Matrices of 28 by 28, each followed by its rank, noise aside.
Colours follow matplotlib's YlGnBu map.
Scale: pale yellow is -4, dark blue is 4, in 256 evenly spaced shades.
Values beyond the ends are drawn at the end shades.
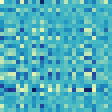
two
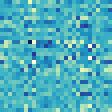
four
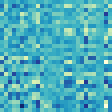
three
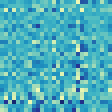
three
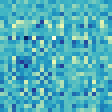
four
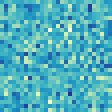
six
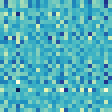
four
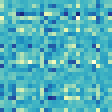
three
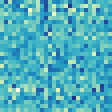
six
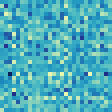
six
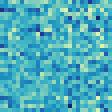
six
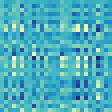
two
